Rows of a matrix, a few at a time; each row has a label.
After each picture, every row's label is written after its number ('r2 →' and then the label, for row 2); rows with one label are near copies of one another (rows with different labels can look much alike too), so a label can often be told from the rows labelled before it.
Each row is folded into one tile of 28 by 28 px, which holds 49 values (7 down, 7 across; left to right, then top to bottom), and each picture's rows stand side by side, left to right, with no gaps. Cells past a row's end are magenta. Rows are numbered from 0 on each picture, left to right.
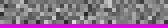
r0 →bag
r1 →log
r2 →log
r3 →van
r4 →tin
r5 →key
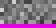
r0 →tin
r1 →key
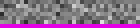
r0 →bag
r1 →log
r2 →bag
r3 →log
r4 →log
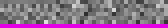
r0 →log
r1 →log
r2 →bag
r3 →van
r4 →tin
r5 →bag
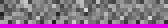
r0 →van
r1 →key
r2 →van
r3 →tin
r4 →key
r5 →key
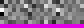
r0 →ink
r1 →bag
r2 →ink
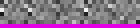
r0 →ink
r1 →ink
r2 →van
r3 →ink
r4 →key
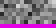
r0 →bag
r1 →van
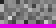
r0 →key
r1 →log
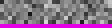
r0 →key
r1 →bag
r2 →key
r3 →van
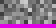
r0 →van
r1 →tin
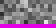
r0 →van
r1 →log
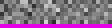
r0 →van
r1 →bag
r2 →tin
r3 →tin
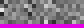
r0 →ink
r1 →bag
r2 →log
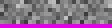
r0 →bag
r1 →van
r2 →key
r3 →van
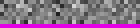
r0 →bag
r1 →tin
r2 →bag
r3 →van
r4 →tin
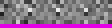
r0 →bag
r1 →ink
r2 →ink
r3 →tin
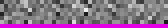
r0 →van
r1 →tin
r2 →bag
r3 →ink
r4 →bag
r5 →key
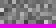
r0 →tin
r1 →log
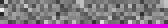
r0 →ink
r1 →log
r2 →van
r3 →log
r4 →log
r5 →van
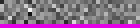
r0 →key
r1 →ink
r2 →log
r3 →tin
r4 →log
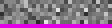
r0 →van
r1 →log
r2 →tin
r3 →tin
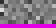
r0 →ink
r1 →key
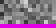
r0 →van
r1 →log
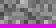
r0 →van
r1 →log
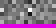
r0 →tin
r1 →ink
